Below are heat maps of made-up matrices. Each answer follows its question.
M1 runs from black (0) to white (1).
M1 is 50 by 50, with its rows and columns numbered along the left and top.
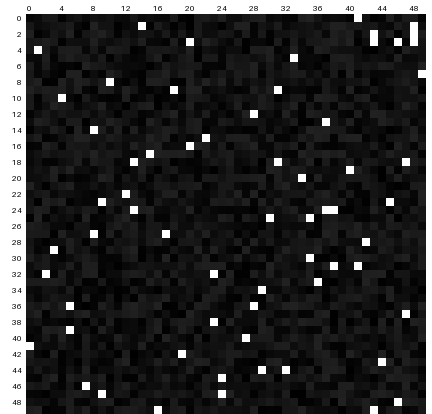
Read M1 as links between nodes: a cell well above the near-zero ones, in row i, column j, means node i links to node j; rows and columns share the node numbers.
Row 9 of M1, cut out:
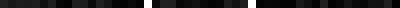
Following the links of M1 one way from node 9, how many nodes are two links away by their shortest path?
4
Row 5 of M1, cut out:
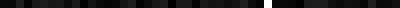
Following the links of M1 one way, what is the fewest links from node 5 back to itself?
3
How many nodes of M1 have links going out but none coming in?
2
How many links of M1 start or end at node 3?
5
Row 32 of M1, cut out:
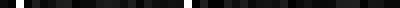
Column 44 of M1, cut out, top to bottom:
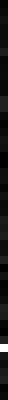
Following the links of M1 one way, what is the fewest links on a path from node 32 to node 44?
3
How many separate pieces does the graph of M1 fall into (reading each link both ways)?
6
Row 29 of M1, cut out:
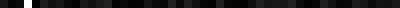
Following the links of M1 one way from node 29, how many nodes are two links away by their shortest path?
4
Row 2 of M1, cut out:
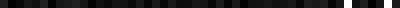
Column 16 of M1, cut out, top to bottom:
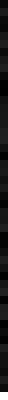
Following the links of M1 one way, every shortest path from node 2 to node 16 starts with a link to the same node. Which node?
node 48
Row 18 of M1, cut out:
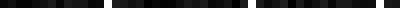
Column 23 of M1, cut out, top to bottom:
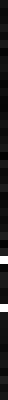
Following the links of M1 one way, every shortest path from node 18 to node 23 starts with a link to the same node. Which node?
node 31
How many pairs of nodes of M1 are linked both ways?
1
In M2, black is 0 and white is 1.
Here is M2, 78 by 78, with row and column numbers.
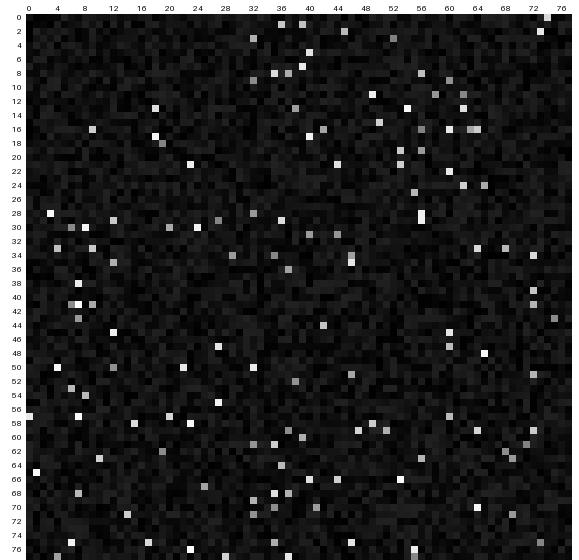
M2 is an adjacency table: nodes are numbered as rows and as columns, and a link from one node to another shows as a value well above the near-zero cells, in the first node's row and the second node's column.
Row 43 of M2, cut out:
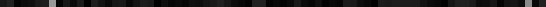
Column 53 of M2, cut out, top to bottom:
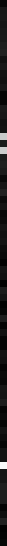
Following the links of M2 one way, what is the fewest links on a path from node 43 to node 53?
5
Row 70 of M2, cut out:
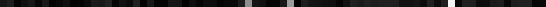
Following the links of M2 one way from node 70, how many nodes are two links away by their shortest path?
7
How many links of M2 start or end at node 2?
2
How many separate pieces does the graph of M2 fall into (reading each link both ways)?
2
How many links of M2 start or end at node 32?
7
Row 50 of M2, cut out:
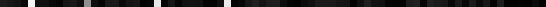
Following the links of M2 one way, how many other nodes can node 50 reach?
7
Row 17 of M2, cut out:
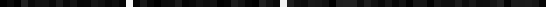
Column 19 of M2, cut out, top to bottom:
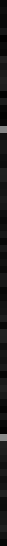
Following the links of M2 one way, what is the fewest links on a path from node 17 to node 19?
2
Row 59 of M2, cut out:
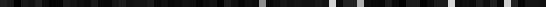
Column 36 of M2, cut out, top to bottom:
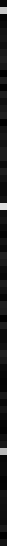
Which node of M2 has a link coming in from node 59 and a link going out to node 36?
node 64
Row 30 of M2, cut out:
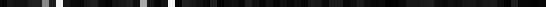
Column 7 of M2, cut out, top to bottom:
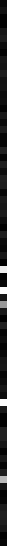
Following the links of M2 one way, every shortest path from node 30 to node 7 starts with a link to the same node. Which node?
node 24
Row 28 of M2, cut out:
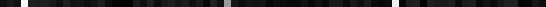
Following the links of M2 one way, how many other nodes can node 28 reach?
8
